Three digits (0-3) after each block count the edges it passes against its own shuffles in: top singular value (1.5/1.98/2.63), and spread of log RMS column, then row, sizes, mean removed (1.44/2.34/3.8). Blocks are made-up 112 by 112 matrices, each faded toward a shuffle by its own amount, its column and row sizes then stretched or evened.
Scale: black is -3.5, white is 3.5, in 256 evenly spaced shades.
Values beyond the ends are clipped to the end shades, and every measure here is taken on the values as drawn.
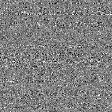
1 0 2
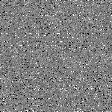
0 0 2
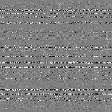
3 0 3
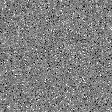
1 0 0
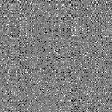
3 1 1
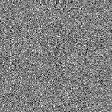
2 1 0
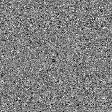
1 0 1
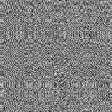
3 0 0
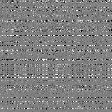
3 1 3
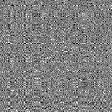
3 1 2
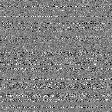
0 0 3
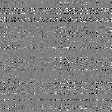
1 2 3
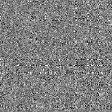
2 1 2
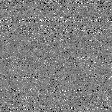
0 0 2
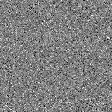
1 0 0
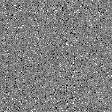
0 1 2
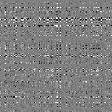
3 2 3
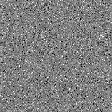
2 0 0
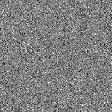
2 1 0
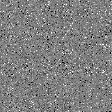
0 1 1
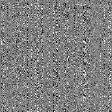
0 3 1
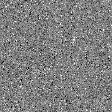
0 1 0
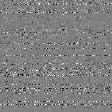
0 1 3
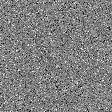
0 0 0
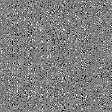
1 2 1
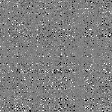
1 2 2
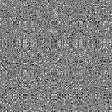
3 0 1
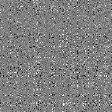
1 2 2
